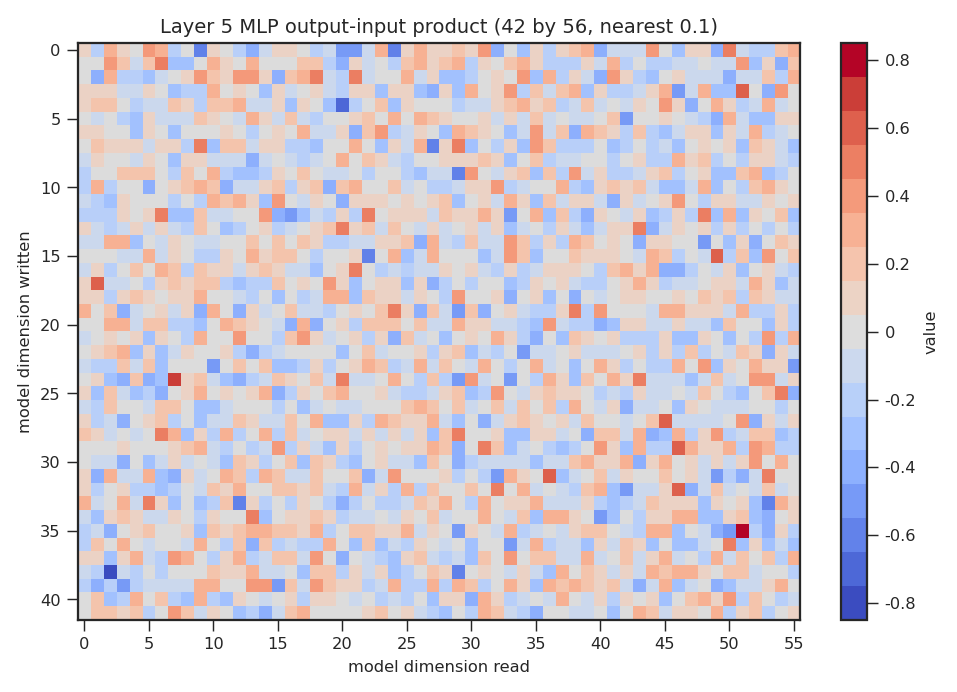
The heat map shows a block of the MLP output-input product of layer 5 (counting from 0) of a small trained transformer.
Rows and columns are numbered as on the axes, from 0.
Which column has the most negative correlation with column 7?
5
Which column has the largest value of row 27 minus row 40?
45
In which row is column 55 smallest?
23
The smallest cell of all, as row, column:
38, 2
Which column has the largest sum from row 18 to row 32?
53
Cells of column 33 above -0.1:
23
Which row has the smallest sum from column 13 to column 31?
4
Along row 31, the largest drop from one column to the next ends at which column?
37
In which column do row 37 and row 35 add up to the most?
51
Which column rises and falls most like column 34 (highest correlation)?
27
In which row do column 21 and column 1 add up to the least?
0
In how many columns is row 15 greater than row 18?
27
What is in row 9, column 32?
-0.1
